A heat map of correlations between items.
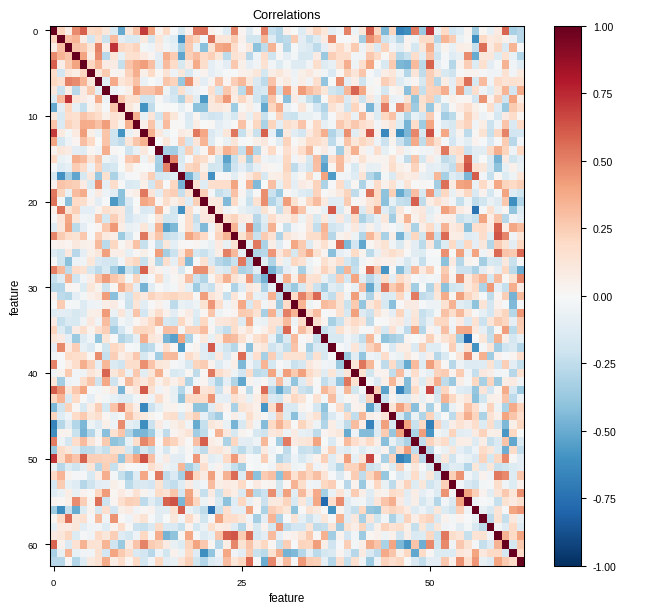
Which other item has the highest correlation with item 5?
11
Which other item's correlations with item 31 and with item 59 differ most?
23
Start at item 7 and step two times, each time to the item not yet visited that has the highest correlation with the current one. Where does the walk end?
21
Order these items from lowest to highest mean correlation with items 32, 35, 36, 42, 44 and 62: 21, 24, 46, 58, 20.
58, 46, 20, 21, 24
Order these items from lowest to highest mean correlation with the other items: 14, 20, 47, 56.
47, 56, 20, 14
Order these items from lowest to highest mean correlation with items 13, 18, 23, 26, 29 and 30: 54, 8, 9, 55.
55, 9, 8, 54
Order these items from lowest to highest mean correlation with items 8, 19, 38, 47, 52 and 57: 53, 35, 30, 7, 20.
30, 20, 7, 35, 53
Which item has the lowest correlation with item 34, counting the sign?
37
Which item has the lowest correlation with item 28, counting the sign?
44
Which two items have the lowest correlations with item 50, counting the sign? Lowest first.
46, 47
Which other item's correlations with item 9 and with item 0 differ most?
12
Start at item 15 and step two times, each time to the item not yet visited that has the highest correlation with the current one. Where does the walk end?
16
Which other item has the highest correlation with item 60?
0
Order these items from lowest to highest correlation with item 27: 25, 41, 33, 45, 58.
58, 41, 45, 33, 25
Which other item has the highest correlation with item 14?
52
